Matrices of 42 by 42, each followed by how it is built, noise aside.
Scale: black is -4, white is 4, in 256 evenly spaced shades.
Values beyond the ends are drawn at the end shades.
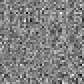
low rank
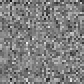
low rank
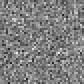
repeating columns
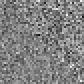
upper triangular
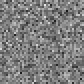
repeating columns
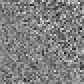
upper triangular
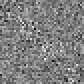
block diagonal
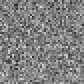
repeating columns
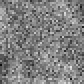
smooth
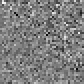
upper triangular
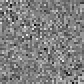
block diagonal
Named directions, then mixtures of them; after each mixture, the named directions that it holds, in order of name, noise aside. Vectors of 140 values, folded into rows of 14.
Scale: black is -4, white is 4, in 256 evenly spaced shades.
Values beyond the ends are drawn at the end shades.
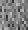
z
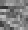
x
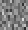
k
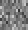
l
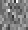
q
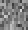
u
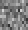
l, x, z.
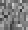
u.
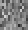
k, u.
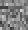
x, z.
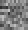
q, x.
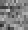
q, x.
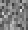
u.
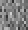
z.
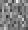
k, q, z.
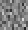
k.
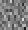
k.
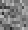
k, u, x.
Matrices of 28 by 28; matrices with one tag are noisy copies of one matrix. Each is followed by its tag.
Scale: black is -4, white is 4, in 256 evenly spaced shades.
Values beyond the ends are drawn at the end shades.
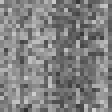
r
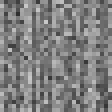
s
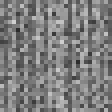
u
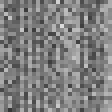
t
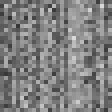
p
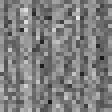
s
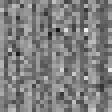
s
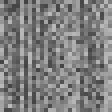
t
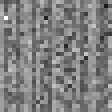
s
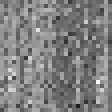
r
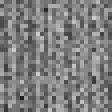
u
